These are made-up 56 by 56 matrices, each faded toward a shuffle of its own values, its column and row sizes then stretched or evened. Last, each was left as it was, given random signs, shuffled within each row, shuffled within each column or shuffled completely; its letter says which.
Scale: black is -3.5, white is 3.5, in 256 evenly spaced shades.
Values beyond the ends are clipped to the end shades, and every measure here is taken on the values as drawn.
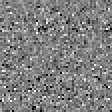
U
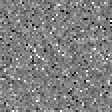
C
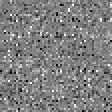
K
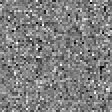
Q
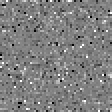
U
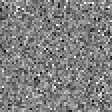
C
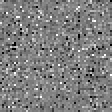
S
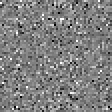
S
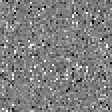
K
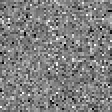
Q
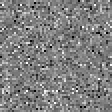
U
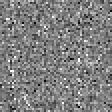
Q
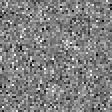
C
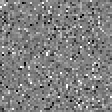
Q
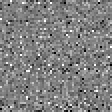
S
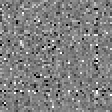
K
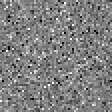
C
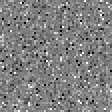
C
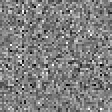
K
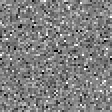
C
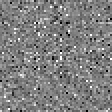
K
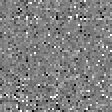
S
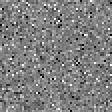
C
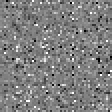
K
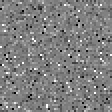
C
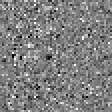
S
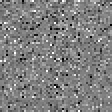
S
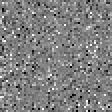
Q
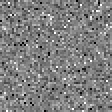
C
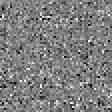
S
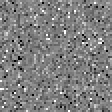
Q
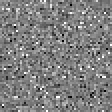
U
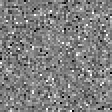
C
